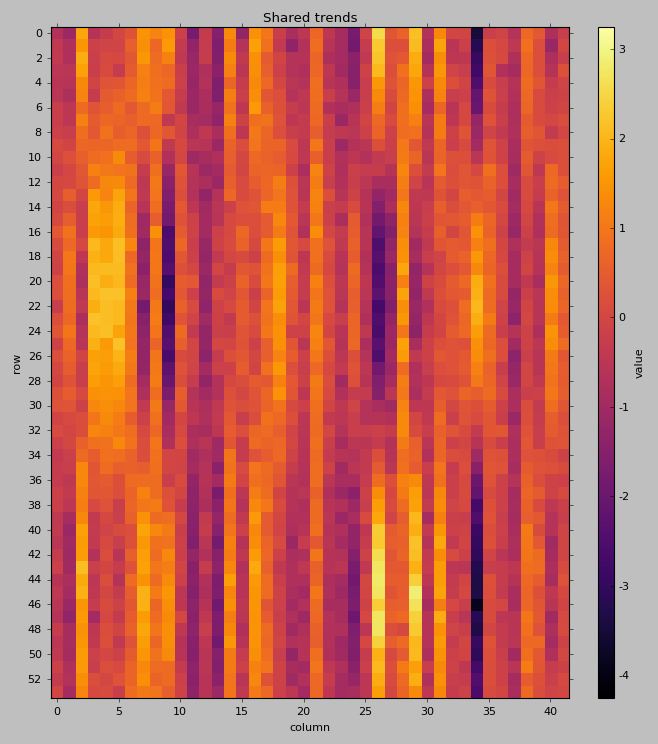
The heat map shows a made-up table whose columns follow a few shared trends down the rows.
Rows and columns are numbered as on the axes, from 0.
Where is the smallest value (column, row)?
34, 46
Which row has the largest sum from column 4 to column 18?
17
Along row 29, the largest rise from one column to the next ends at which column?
10
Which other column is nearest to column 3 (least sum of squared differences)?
5
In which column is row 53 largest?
26
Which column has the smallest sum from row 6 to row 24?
9
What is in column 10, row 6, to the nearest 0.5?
-0.5
